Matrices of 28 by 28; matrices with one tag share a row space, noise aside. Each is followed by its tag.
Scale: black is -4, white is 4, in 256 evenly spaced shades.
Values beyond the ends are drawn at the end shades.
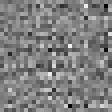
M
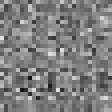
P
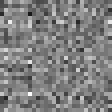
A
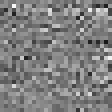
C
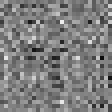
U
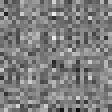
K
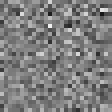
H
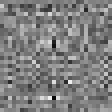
M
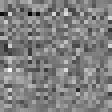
A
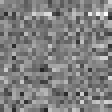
C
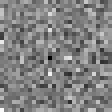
H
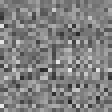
K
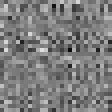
K
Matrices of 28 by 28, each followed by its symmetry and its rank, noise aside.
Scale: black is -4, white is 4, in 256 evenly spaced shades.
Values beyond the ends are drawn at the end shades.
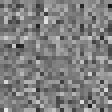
antisymmetric, rank six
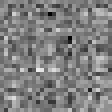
no symmetry, rank four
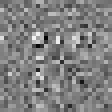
symmetric, rank four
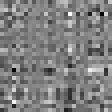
antisymmetric, rank four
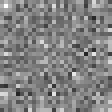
symmetric, rank four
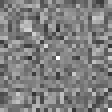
symmetric, rank four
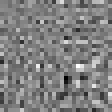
antisymmetric, rank four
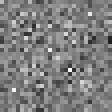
symmetric, rank six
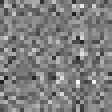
no symmetry, rank four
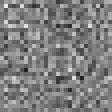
no symmetry, rank four
